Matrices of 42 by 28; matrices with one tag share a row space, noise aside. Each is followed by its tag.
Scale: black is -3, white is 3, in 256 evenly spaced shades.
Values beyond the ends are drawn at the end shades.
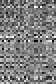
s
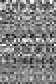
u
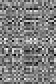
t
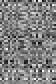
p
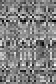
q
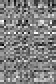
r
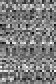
u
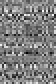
t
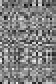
p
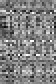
u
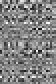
p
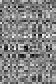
p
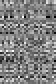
s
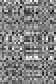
t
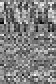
r
